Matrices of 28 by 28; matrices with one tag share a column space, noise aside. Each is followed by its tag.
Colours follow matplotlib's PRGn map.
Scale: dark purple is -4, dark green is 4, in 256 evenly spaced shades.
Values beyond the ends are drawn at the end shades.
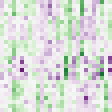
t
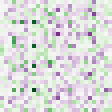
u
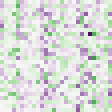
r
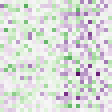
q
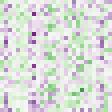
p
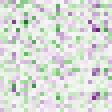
q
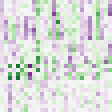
t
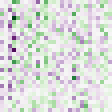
p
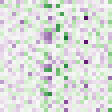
q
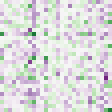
r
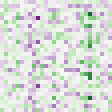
q
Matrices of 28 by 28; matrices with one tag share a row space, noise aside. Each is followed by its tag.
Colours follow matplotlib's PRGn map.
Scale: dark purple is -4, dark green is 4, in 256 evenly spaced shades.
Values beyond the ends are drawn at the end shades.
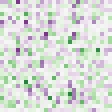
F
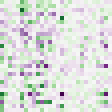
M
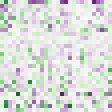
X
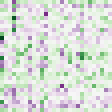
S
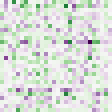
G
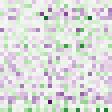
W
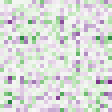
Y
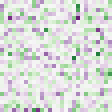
Y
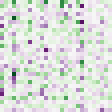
S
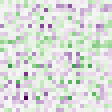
F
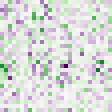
X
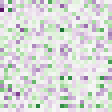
X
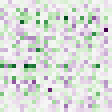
G
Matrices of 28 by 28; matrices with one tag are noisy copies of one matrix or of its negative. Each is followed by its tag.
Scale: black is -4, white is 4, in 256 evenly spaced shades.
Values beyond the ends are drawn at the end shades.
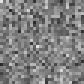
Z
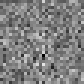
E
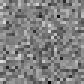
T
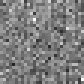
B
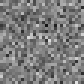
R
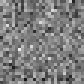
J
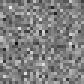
E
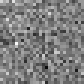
E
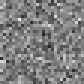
T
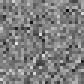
E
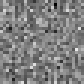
J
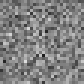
E
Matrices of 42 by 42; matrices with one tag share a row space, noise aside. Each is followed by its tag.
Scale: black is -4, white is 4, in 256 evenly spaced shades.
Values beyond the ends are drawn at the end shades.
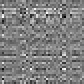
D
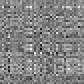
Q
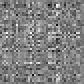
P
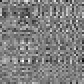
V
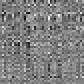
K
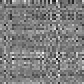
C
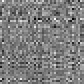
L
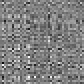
K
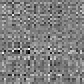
K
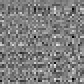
L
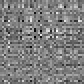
Q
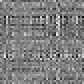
C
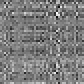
C
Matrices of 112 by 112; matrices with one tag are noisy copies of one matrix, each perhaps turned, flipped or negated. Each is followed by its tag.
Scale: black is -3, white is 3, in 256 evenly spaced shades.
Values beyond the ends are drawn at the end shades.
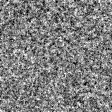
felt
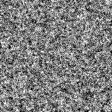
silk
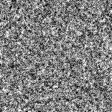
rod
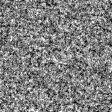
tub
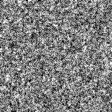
rod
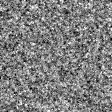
rod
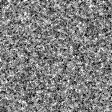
silk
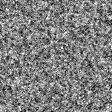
silk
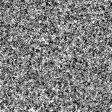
tub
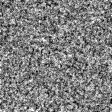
tub
